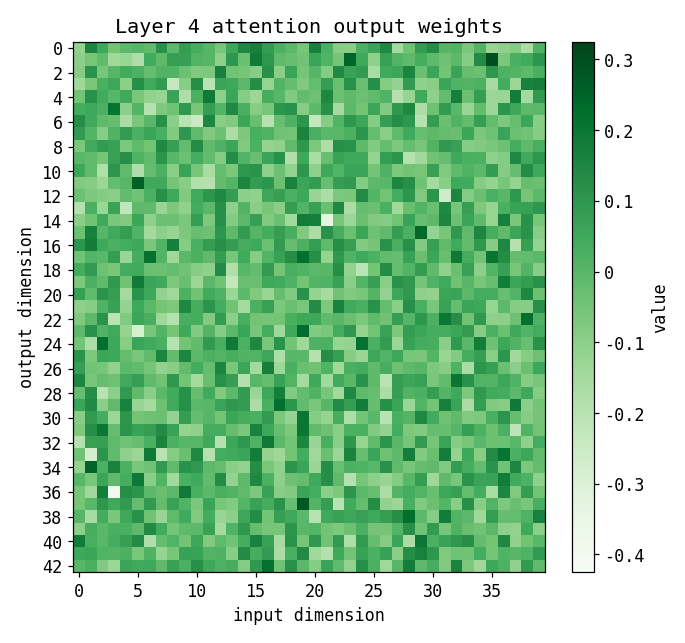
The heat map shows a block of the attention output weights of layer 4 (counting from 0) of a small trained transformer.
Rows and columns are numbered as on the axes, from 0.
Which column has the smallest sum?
8
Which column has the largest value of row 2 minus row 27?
26
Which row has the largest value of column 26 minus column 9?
6
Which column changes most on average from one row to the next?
5
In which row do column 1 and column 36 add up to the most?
16
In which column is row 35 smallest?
23
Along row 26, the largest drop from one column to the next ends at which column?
17
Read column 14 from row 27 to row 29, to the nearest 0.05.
-0.2 0.1 0.1
